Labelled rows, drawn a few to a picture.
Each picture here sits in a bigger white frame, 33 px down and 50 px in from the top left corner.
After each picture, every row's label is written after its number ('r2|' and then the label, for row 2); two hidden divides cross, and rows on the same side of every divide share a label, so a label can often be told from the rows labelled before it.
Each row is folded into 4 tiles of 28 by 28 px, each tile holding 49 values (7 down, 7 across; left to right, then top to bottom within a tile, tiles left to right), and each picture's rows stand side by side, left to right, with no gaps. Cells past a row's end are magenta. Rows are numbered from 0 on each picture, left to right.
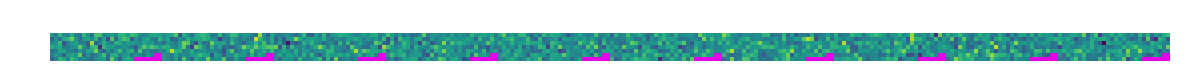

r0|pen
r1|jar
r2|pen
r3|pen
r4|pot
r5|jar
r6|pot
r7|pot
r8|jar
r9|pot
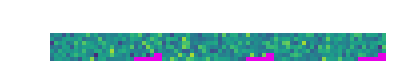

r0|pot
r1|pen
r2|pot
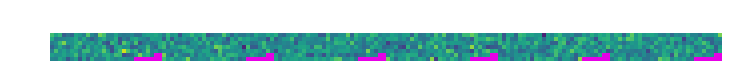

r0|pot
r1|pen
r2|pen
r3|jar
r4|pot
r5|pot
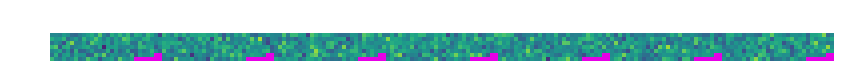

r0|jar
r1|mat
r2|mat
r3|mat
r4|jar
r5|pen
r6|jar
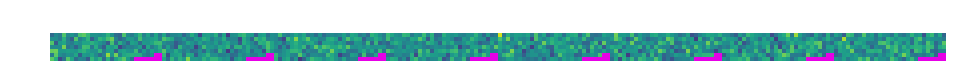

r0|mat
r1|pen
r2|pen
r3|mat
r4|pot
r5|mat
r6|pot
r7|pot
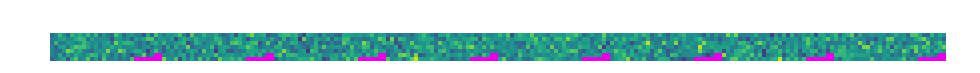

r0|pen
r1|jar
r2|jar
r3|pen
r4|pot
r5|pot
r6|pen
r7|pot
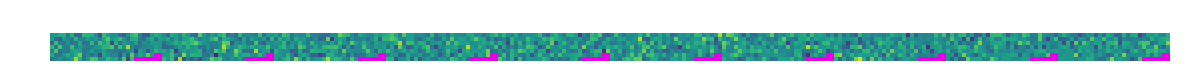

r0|pen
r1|pot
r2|pen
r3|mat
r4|jar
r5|jar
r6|jar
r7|pen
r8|jar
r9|pen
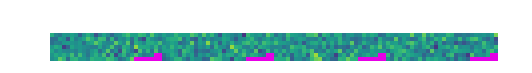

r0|pen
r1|pot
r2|jar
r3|pot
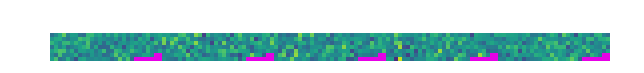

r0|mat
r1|pot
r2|pot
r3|mat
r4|jar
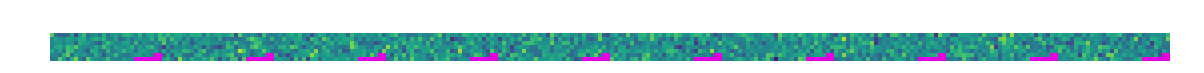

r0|pen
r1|mat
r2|jar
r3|pen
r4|pen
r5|jar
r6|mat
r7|pot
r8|pot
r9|pen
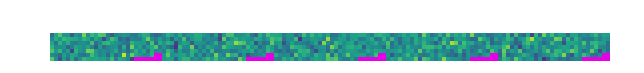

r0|jar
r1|pen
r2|pen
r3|pen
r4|pot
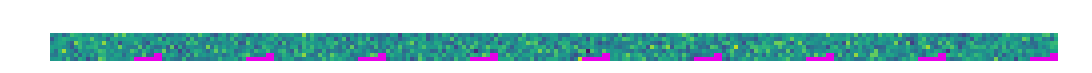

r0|pot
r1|pot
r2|pot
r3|mat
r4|pot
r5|pen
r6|pot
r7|mat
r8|pen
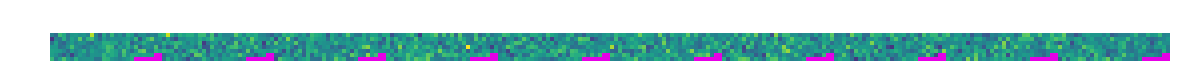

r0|pen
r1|mat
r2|mat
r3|mat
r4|mat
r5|pen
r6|pen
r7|mat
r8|pen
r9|pen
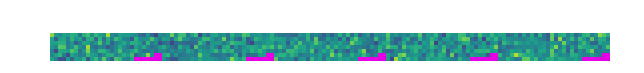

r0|mat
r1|jar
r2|pen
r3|pen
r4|pen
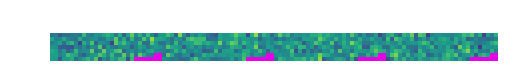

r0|jar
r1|mat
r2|jar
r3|pot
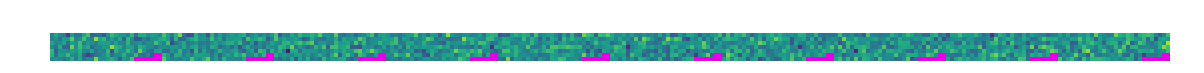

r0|pen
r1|jar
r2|pot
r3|pot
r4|pot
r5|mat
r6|mat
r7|jar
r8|jar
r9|pen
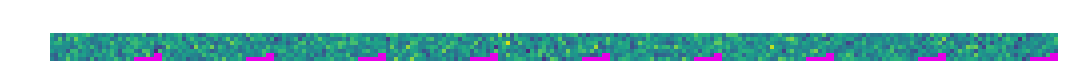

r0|pot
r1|jar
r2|pen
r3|pen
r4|pot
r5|pot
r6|jar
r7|pen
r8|pen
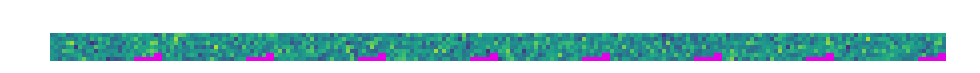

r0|jar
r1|pot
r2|pot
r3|pen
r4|pot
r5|mat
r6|pot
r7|pen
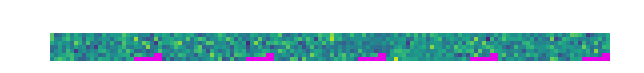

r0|pot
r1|mat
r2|mat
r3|pot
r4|pen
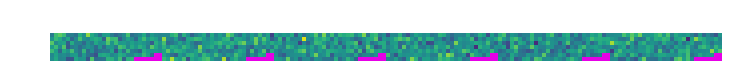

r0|mat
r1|jar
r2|jar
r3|pen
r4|jar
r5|mat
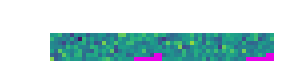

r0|pen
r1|pot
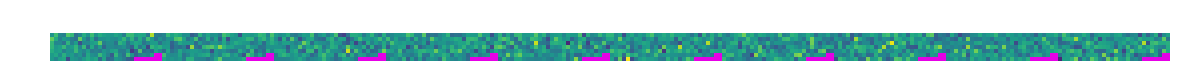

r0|jar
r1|pen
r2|pot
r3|pot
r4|pot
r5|pot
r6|mat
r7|jar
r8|pen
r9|pot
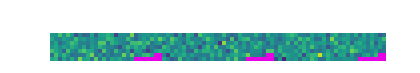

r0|jar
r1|pot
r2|mat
